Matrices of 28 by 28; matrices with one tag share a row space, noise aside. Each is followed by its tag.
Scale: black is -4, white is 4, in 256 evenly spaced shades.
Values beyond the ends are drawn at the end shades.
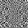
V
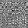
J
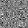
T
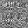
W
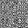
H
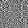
V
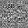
W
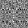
H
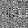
H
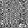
T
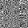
T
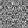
J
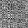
W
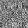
J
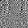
V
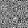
H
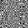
T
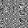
T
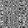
T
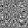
T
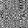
T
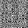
J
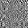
V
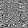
T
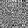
J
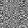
T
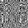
T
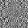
V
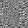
T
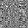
T
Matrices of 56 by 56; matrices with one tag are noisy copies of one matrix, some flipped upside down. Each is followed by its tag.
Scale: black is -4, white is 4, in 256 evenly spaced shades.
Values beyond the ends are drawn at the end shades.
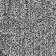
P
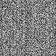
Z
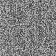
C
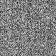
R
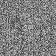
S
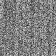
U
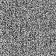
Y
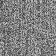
P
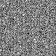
Z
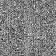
S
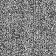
S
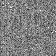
R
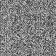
R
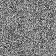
S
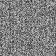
Z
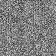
S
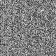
R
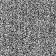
Y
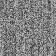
U
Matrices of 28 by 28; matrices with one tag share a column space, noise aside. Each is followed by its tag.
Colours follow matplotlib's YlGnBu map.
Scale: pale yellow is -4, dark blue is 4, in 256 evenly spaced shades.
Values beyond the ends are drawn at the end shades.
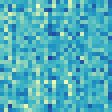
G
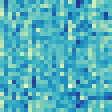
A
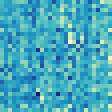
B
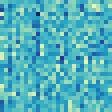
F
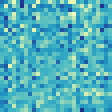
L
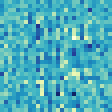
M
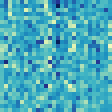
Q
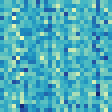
G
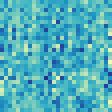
M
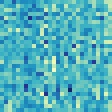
F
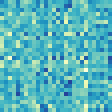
G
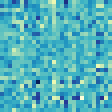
A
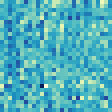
A
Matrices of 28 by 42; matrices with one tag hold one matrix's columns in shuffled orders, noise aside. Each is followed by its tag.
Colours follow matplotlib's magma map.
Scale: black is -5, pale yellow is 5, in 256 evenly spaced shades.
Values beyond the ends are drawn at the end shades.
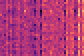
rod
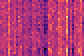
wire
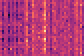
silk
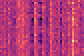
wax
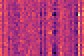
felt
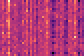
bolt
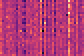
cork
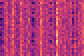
wax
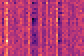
wax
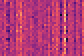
silk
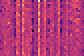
cork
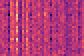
silk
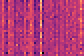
bolt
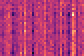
felt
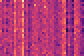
cork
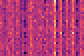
bolt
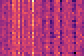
bolt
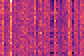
bolt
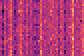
rod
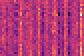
felt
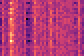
wax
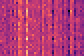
rod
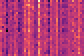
cork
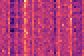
cork
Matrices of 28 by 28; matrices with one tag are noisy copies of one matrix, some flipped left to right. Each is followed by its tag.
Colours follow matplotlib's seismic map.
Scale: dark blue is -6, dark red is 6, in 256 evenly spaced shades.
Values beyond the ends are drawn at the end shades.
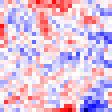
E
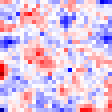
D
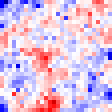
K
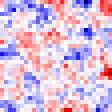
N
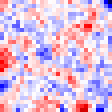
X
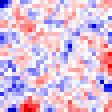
X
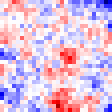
K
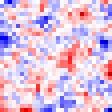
D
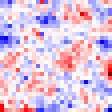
D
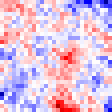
K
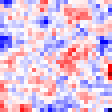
D
